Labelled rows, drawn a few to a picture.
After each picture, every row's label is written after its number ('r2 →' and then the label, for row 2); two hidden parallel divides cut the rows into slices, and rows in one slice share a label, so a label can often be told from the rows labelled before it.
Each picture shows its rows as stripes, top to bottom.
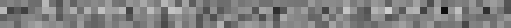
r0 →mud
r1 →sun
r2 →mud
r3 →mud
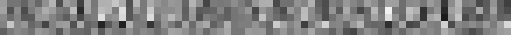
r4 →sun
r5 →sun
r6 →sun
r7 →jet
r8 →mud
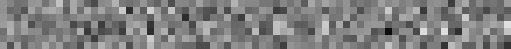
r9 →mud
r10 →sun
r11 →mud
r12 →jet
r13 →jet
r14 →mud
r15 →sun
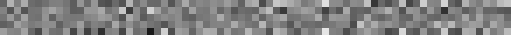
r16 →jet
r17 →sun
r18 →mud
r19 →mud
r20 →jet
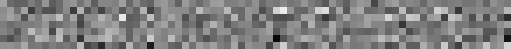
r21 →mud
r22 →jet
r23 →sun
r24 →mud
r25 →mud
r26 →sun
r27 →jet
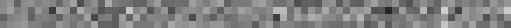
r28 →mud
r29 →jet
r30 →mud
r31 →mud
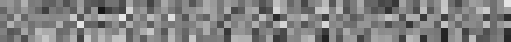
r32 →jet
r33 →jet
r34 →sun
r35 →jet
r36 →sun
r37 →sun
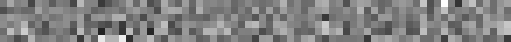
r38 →jet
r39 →mud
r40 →mud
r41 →jet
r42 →jet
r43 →sun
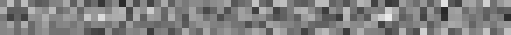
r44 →jet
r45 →sun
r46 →sun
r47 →mud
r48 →jet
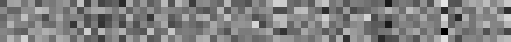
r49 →jet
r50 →sun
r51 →jet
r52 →jet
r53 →sun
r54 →jet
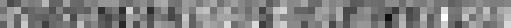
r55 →mud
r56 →jet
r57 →jet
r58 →jet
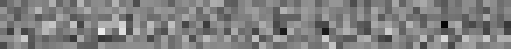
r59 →mud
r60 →mud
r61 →mud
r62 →sun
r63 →sun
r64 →jet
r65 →mud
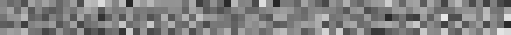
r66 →sun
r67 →mud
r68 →jet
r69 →sun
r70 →jet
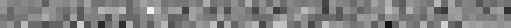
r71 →mud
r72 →sun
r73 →mud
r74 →jet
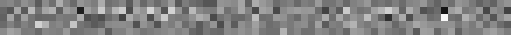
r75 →mud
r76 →sun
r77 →jet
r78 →mud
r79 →mud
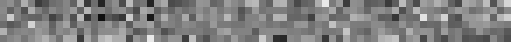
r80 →jet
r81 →mud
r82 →jet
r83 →mud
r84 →mud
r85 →sun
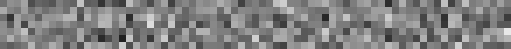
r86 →jet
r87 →mud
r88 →sun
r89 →sun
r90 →jet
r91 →jet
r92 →sun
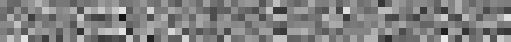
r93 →mud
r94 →sun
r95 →jet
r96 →mud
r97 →sun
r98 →jet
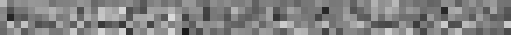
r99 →mud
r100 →sun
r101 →sun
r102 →jet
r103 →sun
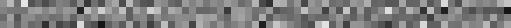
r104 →jet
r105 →sun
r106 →mud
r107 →jet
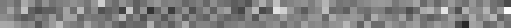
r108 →mud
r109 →jet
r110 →mud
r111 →mud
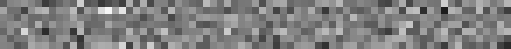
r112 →jet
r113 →sun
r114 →mud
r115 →mud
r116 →jet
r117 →mud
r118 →sun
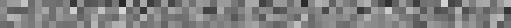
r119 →jet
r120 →sun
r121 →mud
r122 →mud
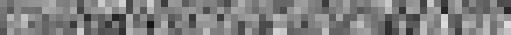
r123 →sun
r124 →sun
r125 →jet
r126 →jet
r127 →jet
